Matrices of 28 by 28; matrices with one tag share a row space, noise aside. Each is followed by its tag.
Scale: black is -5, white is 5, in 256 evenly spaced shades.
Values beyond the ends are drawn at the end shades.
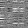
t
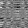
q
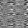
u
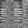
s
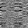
s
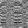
s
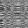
q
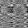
u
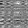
q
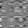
s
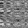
q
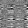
u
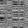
t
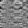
s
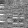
t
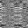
s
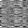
s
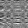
q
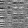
t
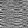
s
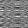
q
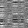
t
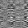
u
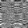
s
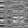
t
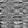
s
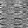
s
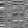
t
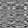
u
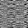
u
